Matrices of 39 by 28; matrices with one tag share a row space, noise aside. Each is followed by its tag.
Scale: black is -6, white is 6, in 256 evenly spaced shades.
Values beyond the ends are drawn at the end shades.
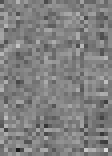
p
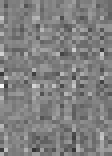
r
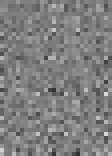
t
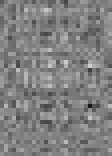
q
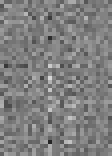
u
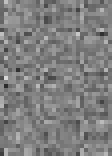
p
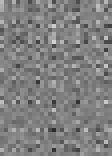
t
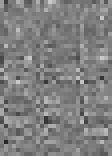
p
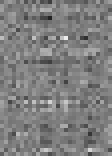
q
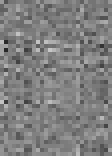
p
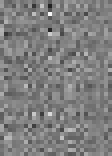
u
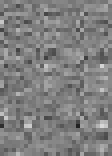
p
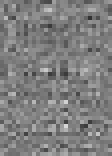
q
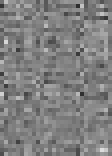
p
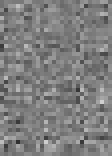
p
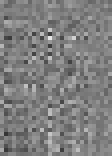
u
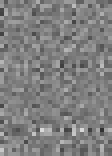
r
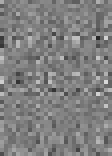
t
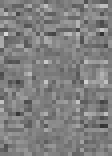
p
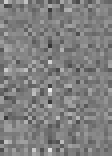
u
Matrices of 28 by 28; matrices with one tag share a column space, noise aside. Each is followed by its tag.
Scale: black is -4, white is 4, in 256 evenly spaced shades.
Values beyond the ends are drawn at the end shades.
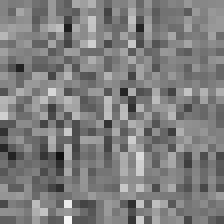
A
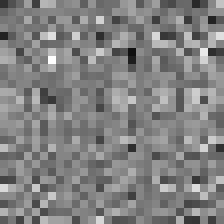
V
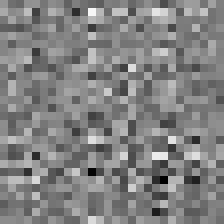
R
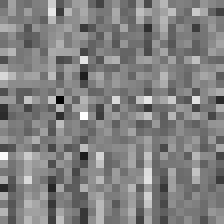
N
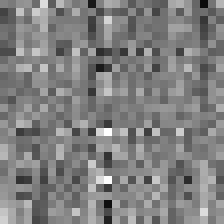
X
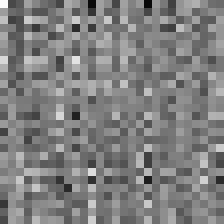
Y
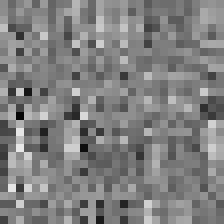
A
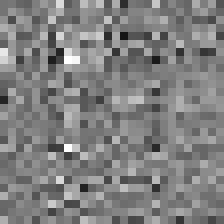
V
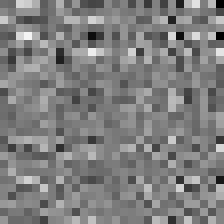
V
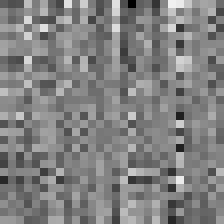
Y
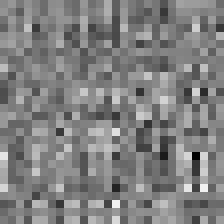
A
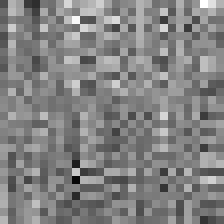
Y
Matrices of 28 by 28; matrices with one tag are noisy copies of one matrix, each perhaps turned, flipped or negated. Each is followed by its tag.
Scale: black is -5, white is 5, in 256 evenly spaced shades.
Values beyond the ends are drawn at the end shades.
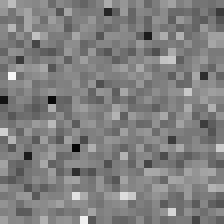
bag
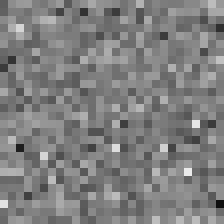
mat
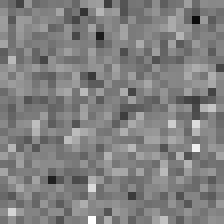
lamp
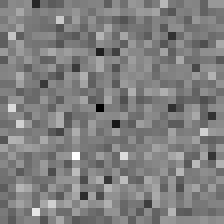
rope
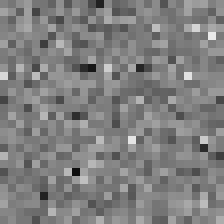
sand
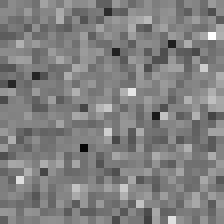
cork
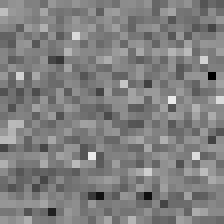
bag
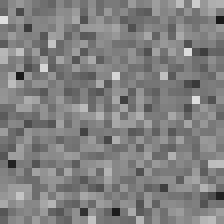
mat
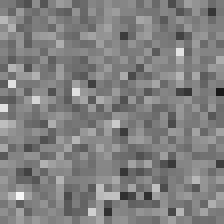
lamp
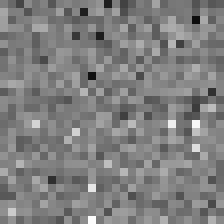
lamp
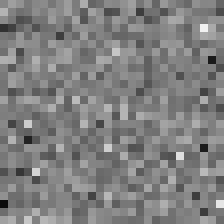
mat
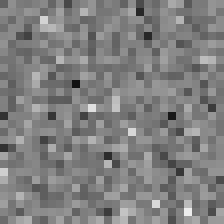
cork
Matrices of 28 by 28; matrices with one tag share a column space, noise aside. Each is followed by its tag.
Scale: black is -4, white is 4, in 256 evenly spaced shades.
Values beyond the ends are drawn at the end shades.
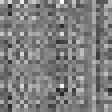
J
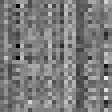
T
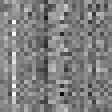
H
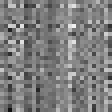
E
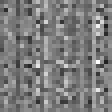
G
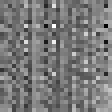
E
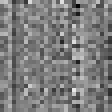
J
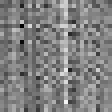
E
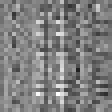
H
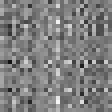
G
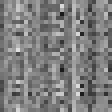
H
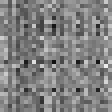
G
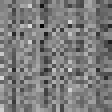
E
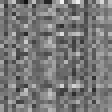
J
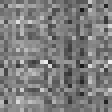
G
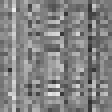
H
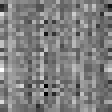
H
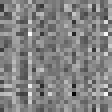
H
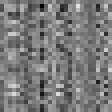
H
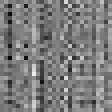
T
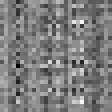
G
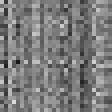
G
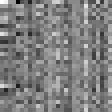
J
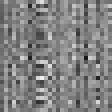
T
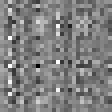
G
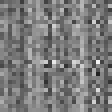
G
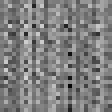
E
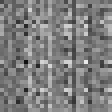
G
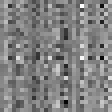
T
